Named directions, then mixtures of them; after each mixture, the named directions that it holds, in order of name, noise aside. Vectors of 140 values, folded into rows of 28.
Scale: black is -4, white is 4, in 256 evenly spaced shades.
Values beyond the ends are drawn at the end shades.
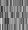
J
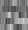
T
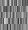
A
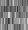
A, J, T.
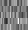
A, T.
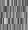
A.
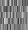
A.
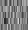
A.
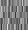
A, J.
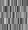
A.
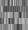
A, J, T.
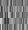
J.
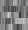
T.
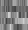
T.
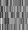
J.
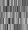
A, T.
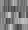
T.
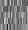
A.
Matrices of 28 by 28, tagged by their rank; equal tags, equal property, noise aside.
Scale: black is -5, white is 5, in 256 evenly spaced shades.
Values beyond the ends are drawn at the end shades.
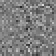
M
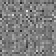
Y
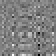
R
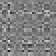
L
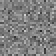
M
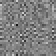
Y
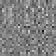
Y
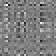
R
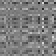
R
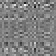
R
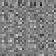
Y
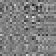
L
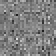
M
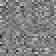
Y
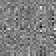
L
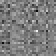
L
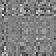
L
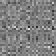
R
